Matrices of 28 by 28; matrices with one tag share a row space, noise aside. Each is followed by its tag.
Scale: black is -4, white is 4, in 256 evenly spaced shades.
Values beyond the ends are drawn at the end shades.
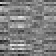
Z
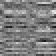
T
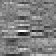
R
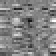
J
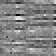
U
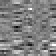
J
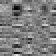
J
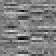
R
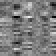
J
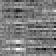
U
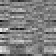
Z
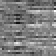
U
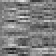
R
